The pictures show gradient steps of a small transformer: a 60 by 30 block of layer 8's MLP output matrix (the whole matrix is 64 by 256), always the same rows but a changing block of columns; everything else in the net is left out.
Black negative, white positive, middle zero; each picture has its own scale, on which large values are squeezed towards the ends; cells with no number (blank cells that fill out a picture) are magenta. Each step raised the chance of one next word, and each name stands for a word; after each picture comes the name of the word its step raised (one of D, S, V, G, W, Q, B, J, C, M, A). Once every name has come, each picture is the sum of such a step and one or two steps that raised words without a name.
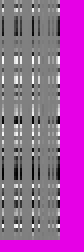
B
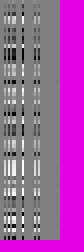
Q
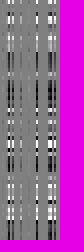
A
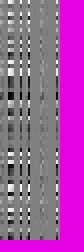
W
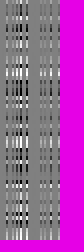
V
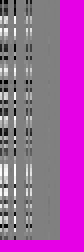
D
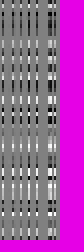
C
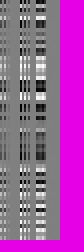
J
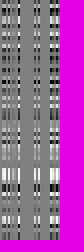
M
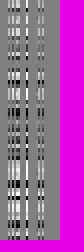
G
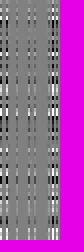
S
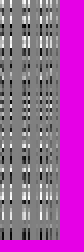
A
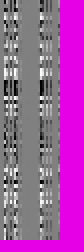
J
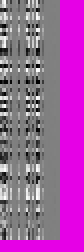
D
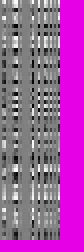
A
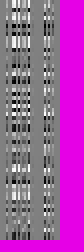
S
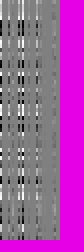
S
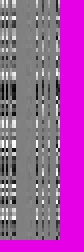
A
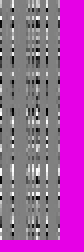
S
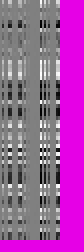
W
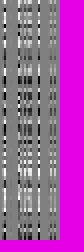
W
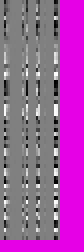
S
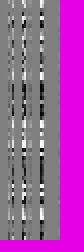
A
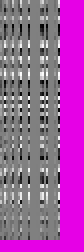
V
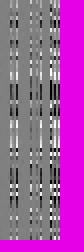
W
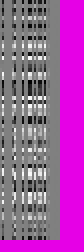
M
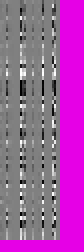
V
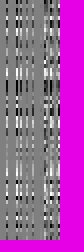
D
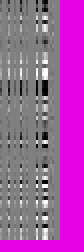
J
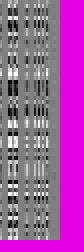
V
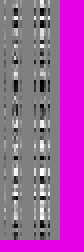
A
